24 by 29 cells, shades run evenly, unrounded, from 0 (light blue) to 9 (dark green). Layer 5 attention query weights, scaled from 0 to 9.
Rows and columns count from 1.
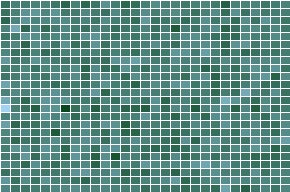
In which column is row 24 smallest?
23
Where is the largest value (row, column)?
14, 7
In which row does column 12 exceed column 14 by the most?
20
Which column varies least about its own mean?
17
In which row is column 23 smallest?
13
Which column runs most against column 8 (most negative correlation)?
25
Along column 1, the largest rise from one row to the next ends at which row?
15
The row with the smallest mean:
8
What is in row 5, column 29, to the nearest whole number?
5
